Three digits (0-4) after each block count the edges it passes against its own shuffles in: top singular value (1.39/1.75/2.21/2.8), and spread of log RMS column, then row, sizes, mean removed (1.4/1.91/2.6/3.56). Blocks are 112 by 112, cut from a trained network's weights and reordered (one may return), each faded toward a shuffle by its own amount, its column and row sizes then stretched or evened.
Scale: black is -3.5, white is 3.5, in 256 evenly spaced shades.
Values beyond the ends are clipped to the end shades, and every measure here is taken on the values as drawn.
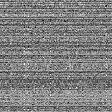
4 1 1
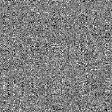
2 3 3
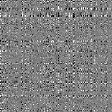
4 4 3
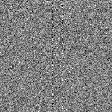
2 1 0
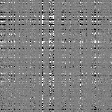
4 4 3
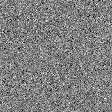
0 0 1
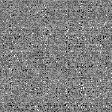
1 3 2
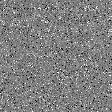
1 0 1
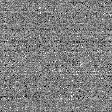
1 2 2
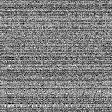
4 0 2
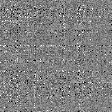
0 3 3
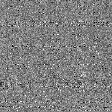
0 1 3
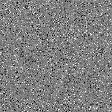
1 1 0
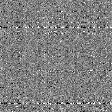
2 1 3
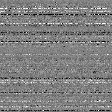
4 1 4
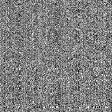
2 2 1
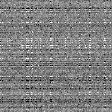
4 3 3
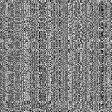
4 4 0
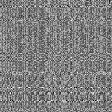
4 1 3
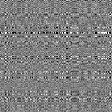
4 2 4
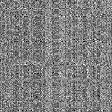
3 0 2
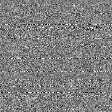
1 0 4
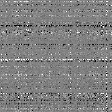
3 3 4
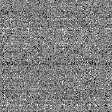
1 3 1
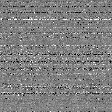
3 1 4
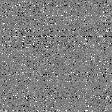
1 2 3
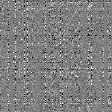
2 4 2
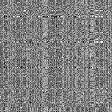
4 2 2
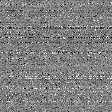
2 1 3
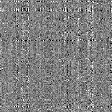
3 3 2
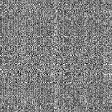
3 1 3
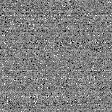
1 1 2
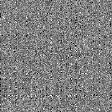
1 3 2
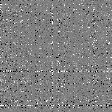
2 3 3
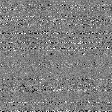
1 0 4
